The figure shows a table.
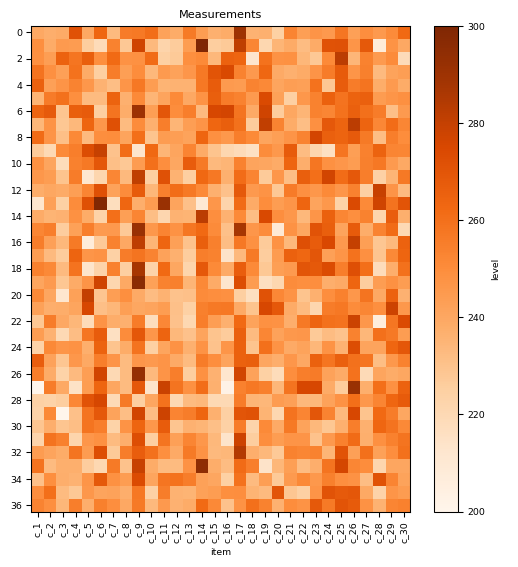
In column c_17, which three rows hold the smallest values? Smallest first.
9, 20, 17
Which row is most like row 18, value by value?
11
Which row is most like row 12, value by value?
34
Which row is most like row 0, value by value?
32
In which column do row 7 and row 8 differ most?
c_19
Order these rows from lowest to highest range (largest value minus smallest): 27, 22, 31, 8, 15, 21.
8, 21, 31, 22, 15, 27
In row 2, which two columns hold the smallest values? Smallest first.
c_18, c_30
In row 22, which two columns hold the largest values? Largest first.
c_26, c_30
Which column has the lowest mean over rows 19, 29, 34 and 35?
c_3
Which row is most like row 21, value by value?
20
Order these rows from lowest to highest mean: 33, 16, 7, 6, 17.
33, 17, 16, 7, 6
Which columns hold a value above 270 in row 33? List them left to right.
c_9, c_14, c_25
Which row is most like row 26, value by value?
19
